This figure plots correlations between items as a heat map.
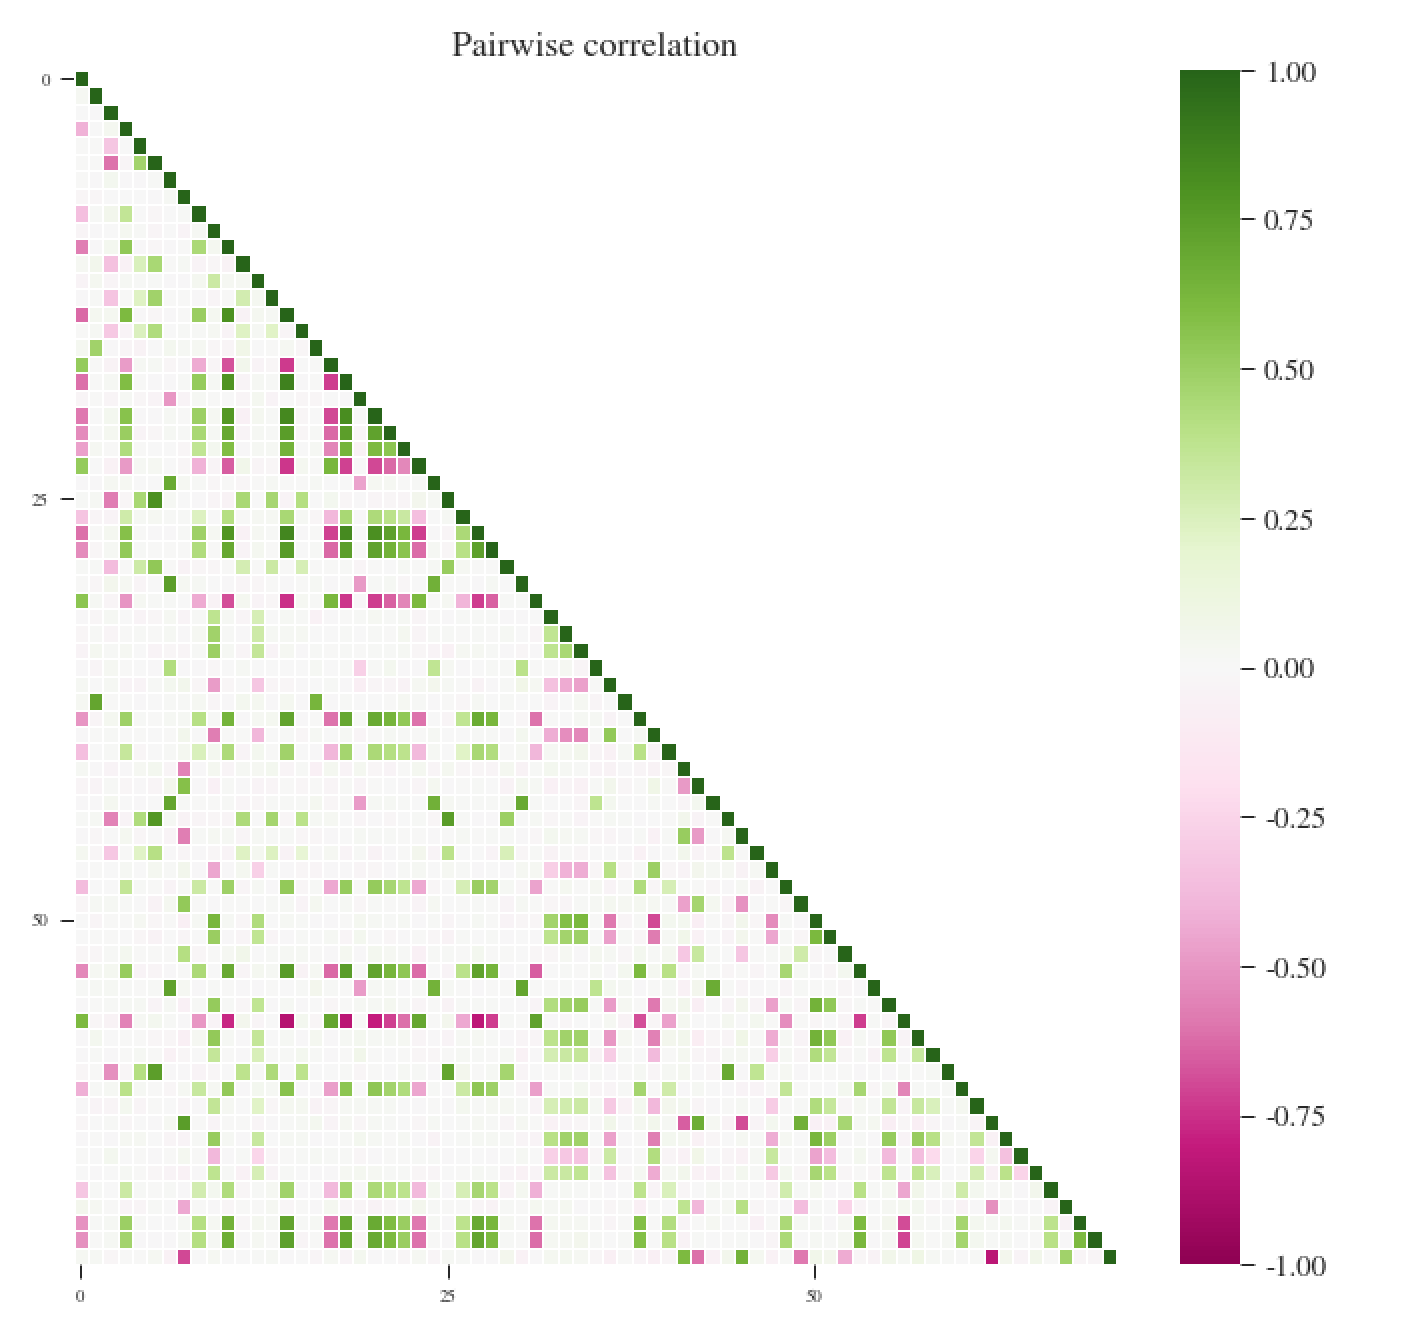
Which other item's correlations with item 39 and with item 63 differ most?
50
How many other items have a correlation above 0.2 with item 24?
5
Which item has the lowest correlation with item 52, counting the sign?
70
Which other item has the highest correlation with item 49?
62
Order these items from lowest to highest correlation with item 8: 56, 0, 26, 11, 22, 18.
56, 0, 11, 26, 22, 18
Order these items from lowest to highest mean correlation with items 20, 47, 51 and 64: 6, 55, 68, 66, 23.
23, 55, 6, 66, 68
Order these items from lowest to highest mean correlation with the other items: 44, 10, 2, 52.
2, 52, 44, 10
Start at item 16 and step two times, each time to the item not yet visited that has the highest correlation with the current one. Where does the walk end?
1
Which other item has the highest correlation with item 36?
39
